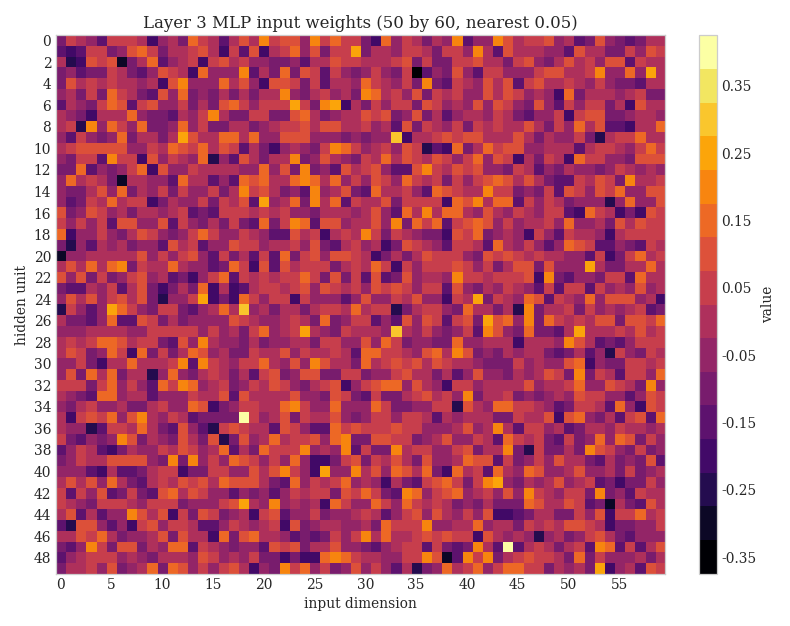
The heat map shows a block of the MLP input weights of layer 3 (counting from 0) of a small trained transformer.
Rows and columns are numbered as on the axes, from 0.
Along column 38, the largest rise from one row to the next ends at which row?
49
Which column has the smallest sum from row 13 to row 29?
38
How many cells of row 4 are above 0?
22
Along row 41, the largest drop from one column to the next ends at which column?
44
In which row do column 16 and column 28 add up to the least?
24
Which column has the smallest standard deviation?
59
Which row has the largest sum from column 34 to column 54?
26
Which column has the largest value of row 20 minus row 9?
53
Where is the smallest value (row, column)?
3, 35
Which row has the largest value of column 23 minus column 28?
6
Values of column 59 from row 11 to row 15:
0.1 -0.05 0.05 0.1 0.1
